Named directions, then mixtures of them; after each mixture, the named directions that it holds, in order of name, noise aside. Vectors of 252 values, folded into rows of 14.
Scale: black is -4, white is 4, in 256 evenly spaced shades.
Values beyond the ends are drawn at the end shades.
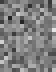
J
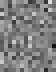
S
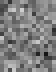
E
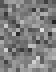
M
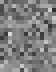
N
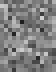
E, J, M.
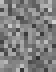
M, N, S.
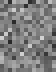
E, N, S.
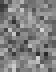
E, M.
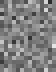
S.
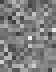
J, M, S.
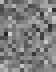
N.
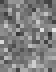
J, M.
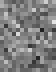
M.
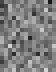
E, M, S.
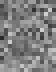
M, N.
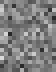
N.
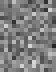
M, S.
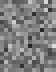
M, S.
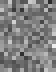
E, S.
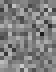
J, N, S.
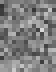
E, M, N.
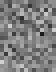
J, N, S.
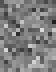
M.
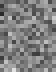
E, N, S.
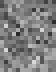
M.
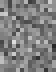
M, S.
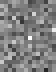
E, J, S.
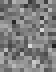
E, M, S.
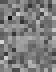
J.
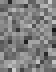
E, J, S.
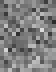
M.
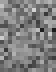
J, M, N.
